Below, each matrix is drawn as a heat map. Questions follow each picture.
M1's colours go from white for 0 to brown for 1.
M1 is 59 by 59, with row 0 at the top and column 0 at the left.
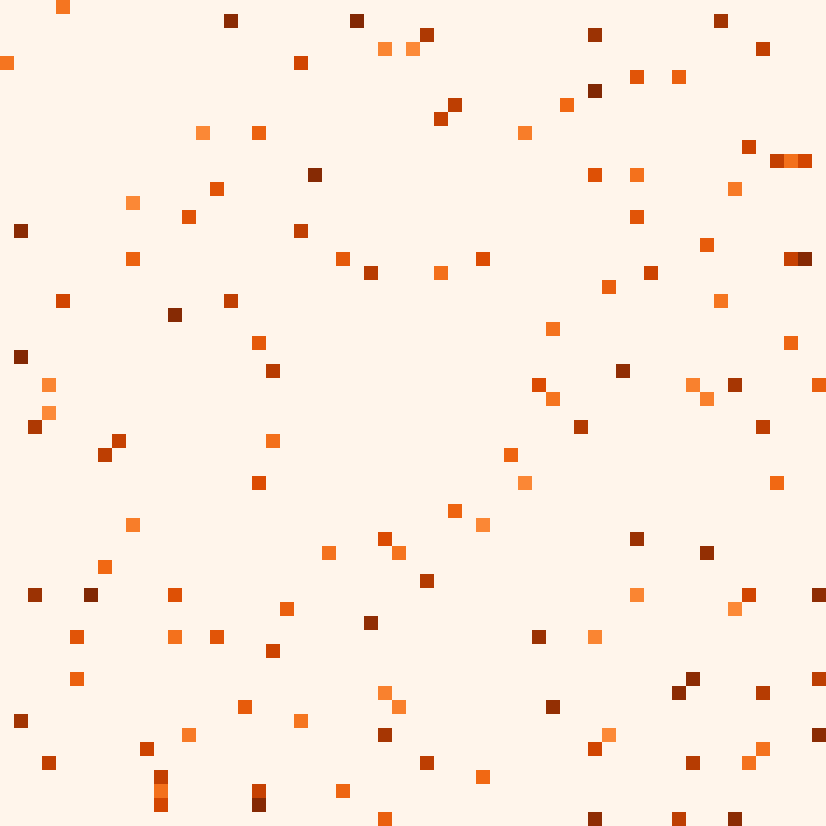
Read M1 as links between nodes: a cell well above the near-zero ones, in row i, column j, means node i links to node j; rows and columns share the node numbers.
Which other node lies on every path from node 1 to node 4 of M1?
node 21
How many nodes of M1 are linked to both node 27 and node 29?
1
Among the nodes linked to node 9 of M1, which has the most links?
node 18
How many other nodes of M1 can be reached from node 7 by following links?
3
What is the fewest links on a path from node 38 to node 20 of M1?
4
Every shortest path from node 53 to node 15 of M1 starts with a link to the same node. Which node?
node 42
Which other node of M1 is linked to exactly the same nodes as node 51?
node 16
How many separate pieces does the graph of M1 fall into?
9
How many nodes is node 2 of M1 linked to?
2
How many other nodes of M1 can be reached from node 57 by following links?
9
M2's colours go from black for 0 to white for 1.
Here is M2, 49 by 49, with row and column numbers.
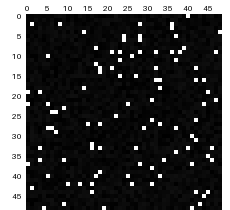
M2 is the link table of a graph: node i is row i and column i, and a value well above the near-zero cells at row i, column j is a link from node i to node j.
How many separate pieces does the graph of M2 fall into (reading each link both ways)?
2
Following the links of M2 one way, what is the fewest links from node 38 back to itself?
7
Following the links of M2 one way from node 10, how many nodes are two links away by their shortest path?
5
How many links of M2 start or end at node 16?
8
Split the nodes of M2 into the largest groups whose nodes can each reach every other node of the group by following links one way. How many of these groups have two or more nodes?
2
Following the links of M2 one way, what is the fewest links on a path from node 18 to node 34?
4
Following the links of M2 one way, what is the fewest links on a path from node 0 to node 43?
7
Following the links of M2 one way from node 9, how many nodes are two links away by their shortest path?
10
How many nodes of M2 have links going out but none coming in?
5
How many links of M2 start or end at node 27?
5
